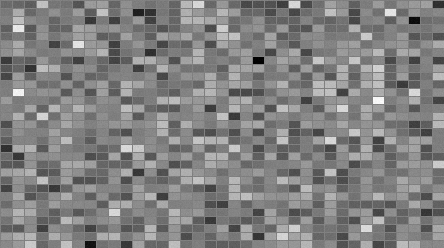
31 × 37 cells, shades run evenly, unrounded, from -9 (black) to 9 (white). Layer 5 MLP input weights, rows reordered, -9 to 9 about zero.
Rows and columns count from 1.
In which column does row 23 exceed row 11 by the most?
34
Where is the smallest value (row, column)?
8, 22
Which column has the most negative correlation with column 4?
3
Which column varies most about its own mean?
32
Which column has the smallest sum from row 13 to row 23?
1
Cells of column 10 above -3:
27
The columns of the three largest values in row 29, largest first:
31, 25, 13
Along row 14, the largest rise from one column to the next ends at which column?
24
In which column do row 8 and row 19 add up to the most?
12
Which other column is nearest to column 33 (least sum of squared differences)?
9
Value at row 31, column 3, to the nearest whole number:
5
